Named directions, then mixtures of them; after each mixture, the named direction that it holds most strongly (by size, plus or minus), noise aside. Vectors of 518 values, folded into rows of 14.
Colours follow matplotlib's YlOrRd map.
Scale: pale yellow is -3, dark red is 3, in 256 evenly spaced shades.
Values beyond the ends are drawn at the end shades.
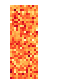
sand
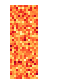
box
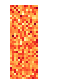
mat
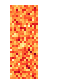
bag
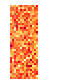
box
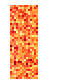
box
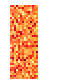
box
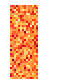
bag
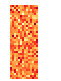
mat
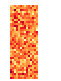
sand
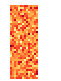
box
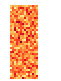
box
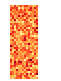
box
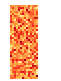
box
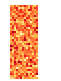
box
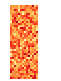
sand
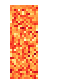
sand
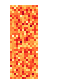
mat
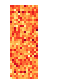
sand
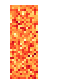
sand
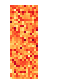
sand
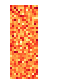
mat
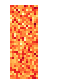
mat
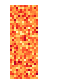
box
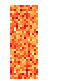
sand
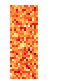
bag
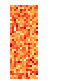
box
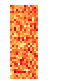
bag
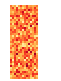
bag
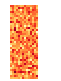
box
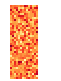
box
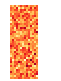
box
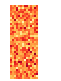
box
